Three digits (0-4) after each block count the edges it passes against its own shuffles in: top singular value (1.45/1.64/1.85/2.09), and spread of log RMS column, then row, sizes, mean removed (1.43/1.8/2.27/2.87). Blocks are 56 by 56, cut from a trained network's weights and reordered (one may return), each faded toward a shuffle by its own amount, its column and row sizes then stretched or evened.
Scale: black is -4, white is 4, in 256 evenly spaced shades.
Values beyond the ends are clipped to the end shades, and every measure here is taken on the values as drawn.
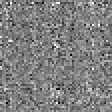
0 2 2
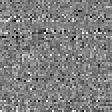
2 0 4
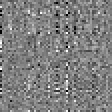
4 3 2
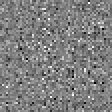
1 3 0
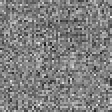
3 0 0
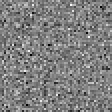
2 1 1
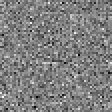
1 1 1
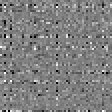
3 2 4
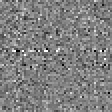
0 1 2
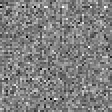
0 0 1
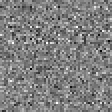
1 0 3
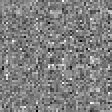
4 2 1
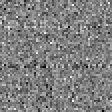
1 0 1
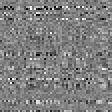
4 1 4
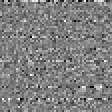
3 0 3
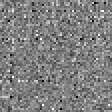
0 1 2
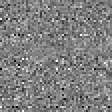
1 1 3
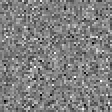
0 2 1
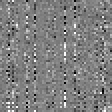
3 4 1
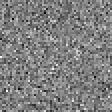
0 0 0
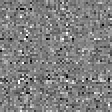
0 2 3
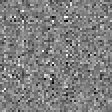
1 2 2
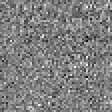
1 0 1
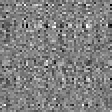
4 1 3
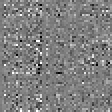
1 4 3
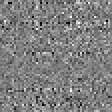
3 1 3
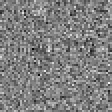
3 1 0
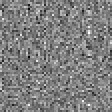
2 1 0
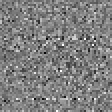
1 0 2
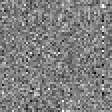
1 2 0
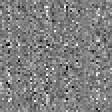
2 3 1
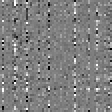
1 4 1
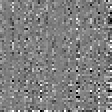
4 4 2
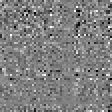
0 3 4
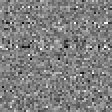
2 0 2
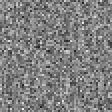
3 0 0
